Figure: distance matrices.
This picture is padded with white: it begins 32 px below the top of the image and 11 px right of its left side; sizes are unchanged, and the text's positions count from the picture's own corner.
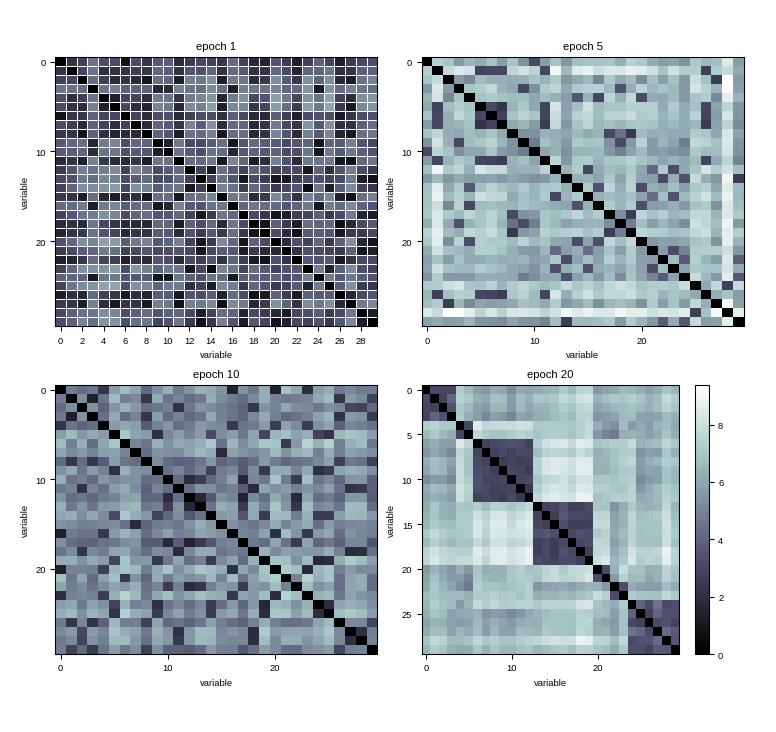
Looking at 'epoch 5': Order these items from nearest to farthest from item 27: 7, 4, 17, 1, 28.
4, 7, 17, 1, 28
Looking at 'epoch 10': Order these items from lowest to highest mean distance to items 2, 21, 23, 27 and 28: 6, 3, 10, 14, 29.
29, 3, 10, 6, 14
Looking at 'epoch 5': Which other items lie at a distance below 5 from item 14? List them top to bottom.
4, 16, 20
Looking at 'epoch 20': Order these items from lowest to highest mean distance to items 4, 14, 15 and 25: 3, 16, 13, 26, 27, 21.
13, 16, 26, 27, 3, 21
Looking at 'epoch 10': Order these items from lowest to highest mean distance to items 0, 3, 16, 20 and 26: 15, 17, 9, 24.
17, 15, 9, 24
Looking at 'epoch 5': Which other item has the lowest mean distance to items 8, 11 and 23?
7
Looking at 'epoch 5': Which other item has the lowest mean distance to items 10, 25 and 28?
0
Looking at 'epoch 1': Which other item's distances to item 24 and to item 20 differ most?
3
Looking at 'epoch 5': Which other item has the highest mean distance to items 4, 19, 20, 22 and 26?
28
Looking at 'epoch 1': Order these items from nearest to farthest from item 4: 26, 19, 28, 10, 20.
26, 19, 10, 28, 20
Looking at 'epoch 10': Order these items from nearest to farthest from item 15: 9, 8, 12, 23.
8, 9, 12, 23
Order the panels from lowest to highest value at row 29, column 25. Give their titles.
epoch 1, epoch 20, epoch 10, epoch 5
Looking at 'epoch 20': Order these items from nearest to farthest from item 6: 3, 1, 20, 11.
11, 3, 1, 20
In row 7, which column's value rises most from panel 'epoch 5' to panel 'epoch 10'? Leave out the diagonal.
5
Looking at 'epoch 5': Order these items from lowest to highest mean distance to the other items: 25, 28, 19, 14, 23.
23, 14, 19, 25, 28
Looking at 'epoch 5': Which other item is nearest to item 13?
29
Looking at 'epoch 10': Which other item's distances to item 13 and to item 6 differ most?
12
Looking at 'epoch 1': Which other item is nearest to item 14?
23
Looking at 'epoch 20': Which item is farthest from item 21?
19
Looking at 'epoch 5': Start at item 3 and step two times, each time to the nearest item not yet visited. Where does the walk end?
18
